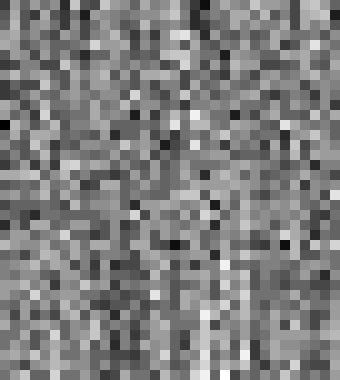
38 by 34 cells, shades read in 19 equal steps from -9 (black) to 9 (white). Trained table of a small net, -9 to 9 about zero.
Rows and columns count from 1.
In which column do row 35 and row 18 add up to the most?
23
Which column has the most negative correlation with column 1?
26
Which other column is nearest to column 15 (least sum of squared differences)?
33
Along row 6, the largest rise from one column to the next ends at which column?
24
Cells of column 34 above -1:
22
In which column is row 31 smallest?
11
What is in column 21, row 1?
-8
